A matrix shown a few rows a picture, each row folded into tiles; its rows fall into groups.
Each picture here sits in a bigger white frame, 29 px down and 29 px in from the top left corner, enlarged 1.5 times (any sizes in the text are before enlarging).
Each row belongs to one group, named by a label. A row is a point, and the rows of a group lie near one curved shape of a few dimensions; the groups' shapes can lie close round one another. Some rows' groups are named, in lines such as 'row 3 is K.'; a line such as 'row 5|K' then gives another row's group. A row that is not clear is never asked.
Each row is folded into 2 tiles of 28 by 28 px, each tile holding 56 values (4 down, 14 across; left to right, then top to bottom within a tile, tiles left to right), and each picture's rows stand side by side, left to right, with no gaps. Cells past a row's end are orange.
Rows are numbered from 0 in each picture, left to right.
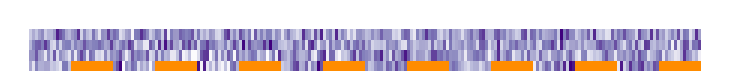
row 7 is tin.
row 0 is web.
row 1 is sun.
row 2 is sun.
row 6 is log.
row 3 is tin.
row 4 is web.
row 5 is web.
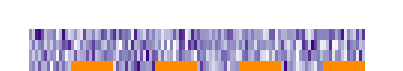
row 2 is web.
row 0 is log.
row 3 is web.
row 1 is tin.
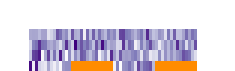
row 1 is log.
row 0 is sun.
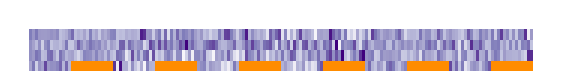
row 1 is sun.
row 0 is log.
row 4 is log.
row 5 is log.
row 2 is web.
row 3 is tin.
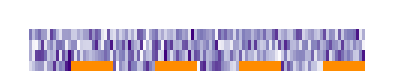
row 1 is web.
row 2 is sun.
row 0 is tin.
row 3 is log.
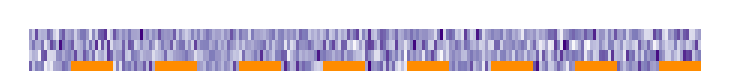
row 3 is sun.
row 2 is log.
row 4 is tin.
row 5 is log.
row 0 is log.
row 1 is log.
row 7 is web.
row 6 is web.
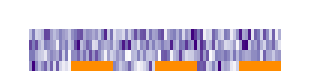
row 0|tin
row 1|web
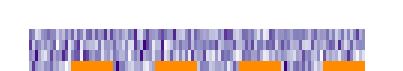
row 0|tin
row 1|web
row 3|tin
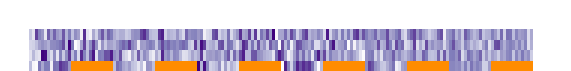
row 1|web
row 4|web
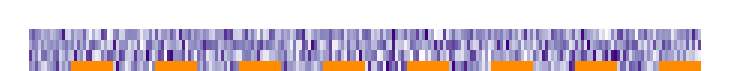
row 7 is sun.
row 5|tin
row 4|log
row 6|tin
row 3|web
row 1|tin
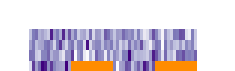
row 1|web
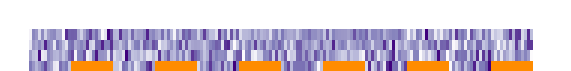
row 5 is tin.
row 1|log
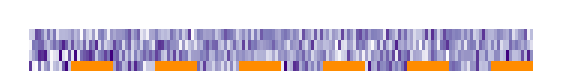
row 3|tin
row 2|sun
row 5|web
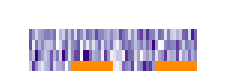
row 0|tin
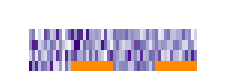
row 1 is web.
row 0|log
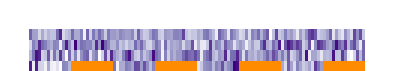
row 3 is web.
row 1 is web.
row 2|tin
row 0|sun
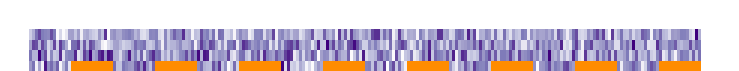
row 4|log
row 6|web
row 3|sun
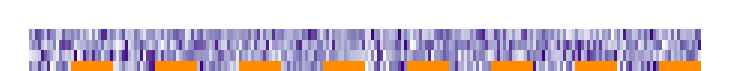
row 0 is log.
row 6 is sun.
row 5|web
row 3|sun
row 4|log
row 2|tin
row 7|log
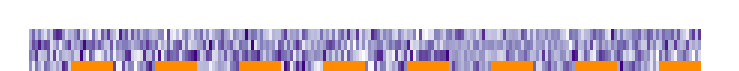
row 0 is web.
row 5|log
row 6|web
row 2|tin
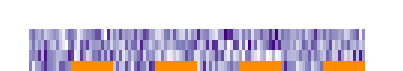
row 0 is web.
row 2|sun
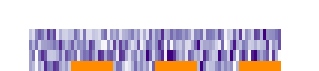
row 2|tin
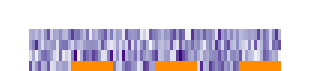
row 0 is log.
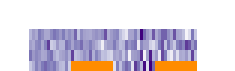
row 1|log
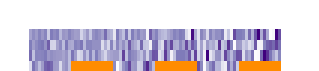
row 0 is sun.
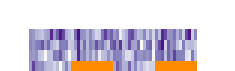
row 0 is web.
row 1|tin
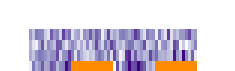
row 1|sun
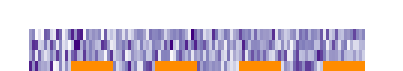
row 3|sun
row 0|log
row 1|web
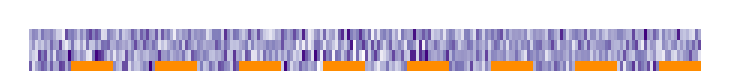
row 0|web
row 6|log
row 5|log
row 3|tin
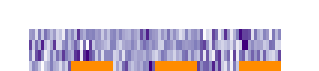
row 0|tin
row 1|log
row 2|log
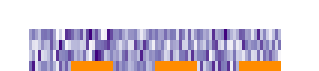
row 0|web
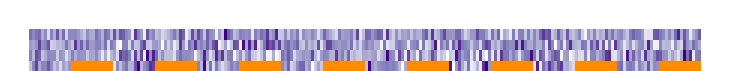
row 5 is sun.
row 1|tin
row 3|sun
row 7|web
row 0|sun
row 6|log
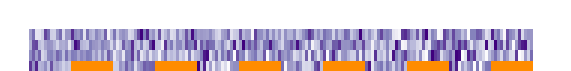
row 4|web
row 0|log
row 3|web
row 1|sun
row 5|sun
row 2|sun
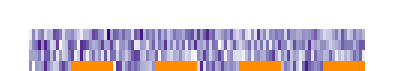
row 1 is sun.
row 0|web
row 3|log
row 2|log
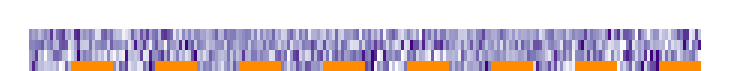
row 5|log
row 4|sun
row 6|tin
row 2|log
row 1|log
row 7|tin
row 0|web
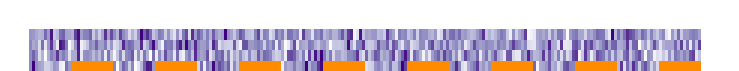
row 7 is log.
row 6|web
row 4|tin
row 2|log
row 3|tin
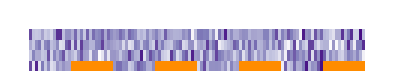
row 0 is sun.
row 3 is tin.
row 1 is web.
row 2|sun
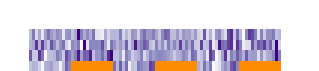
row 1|log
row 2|log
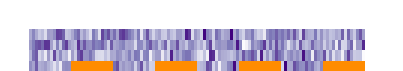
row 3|tin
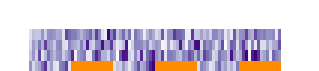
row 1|tin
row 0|web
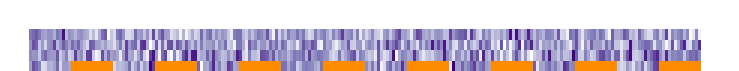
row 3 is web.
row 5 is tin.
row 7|tin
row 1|tin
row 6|web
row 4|log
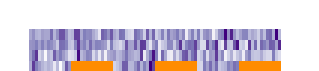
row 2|sun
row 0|web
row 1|tin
